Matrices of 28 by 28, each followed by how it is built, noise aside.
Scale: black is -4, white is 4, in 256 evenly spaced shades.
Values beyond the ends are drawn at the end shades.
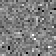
sparse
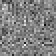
low rank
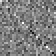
diagonal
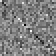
diagonal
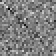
diagonal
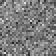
Hankel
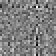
low rank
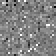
sparse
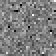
sparse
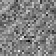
Hankel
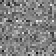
uneven rows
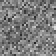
Hankel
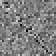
banded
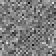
Hankel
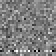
uneven rows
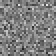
repeating columns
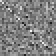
diagonal
